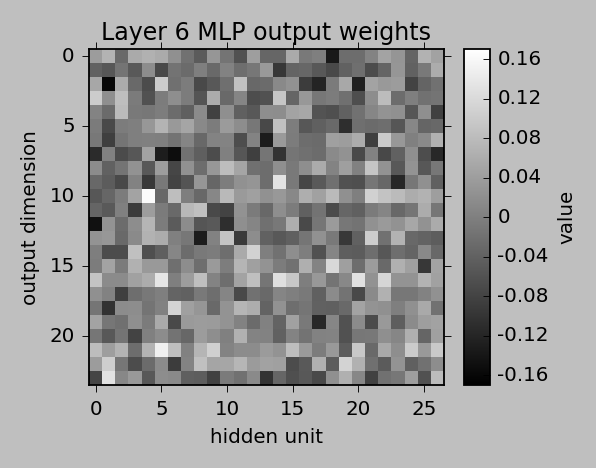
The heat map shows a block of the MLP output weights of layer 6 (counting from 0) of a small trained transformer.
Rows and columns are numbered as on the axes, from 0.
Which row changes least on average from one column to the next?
17
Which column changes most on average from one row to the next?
5
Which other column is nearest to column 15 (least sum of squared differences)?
25
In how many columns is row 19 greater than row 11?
14
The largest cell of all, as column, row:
4, 10
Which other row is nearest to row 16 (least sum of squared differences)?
21
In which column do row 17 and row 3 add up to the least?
20
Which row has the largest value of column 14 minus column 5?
9
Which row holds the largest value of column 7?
11
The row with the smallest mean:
7
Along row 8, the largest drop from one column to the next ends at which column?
6
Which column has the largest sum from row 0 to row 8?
22
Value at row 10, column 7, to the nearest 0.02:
0
